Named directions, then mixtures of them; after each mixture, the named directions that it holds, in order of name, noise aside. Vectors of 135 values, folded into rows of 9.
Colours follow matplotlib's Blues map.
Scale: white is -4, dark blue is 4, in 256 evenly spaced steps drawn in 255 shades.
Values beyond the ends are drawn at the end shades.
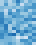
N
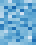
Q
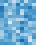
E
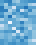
E, N, Q.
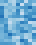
E, N.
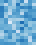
E.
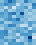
E, Q.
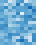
E, N, Q.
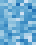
E, N, Q.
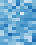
E, N, Q.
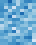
N, Q.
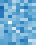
E, Q.
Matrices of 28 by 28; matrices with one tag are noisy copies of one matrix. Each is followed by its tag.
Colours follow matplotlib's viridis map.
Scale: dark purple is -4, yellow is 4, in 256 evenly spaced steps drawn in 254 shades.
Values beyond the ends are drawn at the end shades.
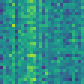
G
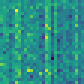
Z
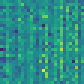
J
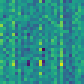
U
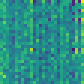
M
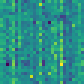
U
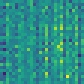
J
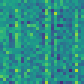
Z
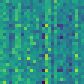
Z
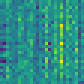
J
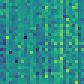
J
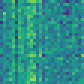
G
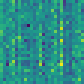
U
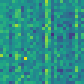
Z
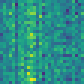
G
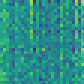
M
